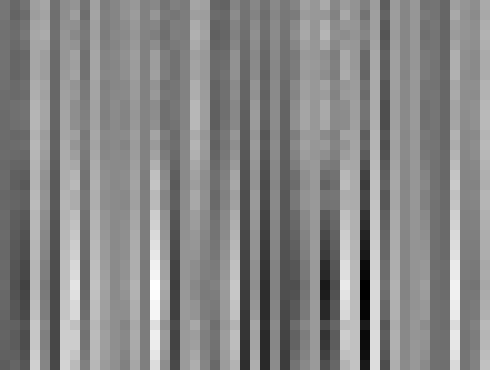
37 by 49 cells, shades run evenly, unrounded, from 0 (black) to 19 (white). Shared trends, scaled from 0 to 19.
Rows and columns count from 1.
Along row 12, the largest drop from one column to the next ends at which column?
39
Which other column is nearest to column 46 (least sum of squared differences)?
38
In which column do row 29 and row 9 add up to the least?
37
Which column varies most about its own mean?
33
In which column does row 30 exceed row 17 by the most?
16
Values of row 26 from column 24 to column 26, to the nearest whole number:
14 5 11
